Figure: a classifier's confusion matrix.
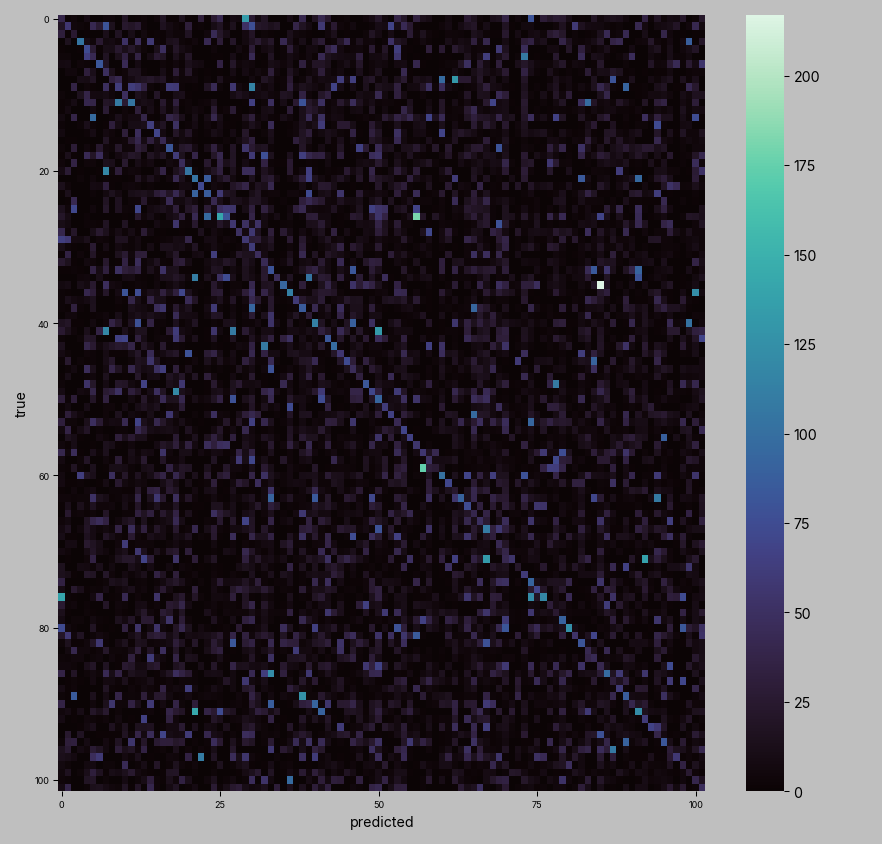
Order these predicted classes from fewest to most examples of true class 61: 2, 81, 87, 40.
2, 40, 81, 87
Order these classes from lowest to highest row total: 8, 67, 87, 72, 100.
72, 87, 100, 8, 67
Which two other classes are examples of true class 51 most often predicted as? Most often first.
36, 69
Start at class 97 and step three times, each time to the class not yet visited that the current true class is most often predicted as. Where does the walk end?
87
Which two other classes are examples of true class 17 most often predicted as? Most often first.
69, 47
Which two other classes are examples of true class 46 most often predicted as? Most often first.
33, 16
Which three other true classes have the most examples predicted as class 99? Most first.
40, 3, 72
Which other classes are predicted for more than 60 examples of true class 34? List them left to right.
21, 26, 39, 91
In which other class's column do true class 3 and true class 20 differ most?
7
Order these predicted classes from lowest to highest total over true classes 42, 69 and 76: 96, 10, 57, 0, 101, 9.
57, 96, 9, 101, 0, 10
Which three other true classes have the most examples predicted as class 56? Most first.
26, 81, 25
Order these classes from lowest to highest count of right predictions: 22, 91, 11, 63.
22, 63, 11, 91
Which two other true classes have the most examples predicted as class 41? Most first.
91, 50
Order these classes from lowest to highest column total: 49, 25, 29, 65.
25, 49, 29, 65
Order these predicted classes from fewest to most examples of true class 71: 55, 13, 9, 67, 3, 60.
3, 9, 60, 55, 13, 67
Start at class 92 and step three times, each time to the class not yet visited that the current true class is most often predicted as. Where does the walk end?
73
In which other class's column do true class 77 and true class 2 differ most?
48
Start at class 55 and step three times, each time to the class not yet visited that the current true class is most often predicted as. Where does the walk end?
38
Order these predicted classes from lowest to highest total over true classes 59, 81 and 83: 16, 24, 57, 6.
6, 24, 16, 57
